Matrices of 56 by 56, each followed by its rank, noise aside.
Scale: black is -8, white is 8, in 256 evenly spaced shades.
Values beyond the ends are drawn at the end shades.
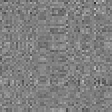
five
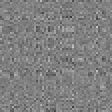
four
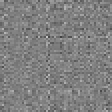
five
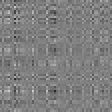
two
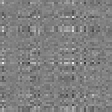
two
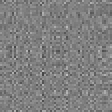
three
